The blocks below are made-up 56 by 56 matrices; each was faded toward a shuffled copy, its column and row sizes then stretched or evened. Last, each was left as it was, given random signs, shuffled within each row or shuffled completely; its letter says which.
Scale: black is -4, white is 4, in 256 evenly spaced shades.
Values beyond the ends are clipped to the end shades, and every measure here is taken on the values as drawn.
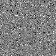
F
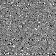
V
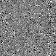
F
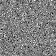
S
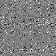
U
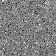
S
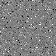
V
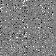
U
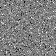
S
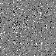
F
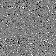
V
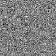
U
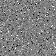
S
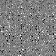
U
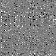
U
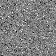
S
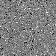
S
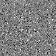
F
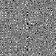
U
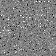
V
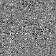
F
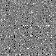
F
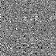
U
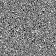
S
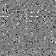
U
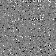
F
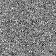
V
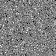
S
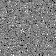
S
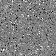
S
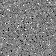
S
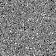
S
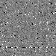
V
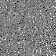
F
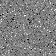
S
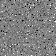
V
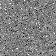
S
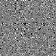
U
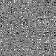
U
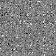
F
